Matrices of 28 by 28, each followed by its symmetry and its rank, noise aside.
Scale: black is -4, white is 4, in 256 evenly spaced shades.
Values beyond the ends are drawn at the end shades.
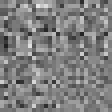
antisymmetric, rank four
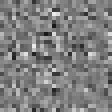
antisymmetric, rank four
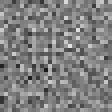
antisymmetric, rank eight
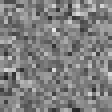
antisymmetric, rank eight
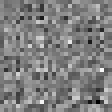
no symmetry, rank four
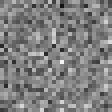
symmetric, rank six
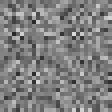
antisymmetric, rank four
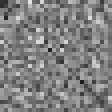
symmetric, rank eight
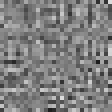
antisymmetric, rank four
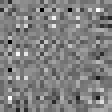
symmetric, rank four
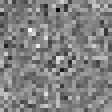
symmetric, rank eight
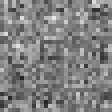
no symmetry, rank eight
